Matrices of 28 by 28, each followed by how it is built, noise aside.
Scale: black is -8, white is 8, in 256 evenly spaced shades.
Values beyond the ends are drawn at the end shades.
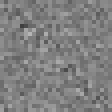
banded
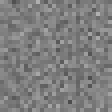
repeating rows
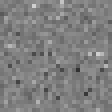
sparse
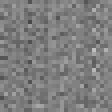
repeating rows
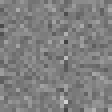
uneven columns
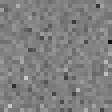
sparse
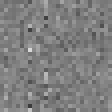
uneven columns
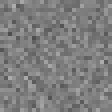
Toeplitz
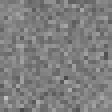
noise
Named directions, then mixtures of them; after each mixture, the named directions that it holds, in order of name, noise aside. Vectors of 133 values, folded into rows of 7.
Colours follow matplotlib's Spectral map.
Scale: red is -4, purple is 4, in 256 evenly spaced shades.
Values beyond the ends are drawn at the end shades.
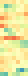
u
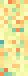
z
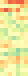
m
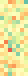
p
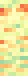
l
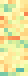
u.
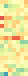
p, u.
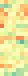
l, u.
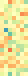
p, u.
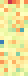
l, m, z.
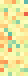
p, u.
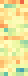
m, u.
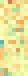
z.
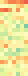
m.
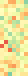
p.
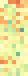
m, u, z.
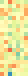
l, p, z.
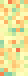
z.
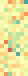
p.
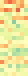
m.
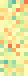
l, p.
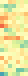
u.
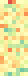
p, u, z.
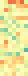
m, p.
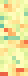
u.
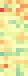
l, m, u.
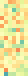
u, z.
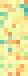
l, p, u.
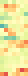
u.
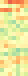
m.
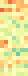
l, m, p.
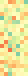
p.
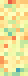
m, u, z.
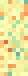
l, p.
